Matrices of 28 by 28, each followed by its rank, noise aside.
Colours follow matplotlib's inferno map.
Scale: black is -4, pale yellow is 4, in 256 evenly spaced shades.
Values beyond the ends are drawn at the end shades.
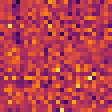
seven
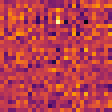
five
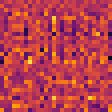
four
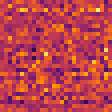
six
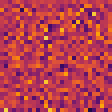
seven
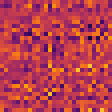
four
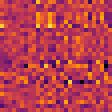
four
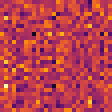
six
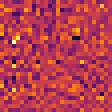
seven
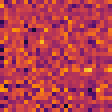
six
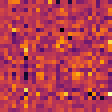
four
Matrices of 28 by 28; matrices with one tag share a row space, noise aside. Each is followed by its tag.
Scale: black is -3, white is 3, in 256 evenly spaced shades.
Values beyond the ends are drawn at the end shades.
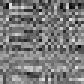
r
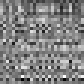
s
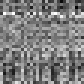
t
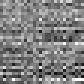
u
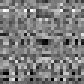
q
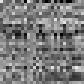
u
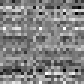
u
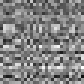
t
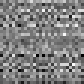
s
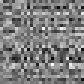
t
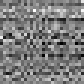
t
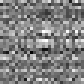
q
